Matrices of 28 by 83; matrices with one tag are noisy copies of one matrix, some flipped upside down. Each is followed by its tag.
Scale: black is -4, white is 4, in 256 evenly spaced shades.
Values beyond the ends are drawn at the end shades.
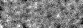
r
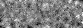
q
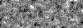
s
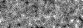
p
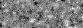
s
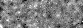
r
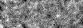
r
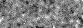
p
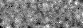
q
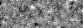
s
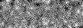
q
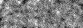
r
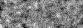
r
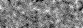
p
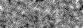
p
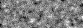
s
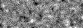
s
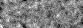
r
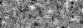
s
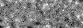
q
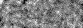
r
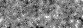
p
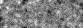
r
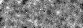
r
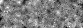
r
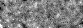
r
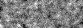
r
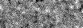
p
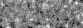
q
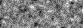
s
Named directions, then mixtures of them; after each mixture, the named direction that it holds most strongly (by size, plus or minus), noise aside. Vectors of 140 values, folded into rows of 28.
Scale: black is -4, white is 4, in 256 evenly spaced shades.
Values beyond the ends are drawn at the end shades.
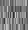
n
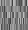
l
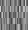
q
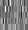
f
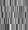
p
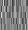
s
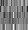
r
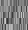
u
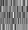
r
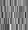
p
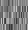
u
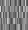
q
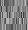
u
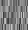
u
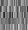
r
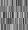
l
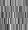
p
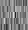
n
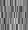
p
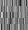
l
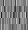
s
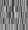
s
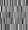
s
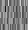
f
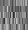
n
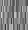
s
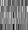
r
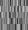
q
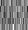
r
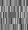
q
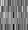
r
